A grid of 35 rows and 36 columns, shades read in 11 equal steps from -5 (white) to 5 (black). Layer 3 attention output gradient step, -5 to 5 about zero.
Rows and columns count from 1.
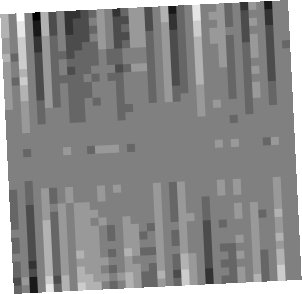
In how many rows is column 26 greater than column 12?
6
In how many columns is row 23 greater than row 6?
7
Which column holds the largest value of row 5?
5
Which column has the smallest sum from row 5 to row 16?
3
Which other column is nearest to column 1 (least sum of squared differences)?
21
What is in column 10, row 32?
-1
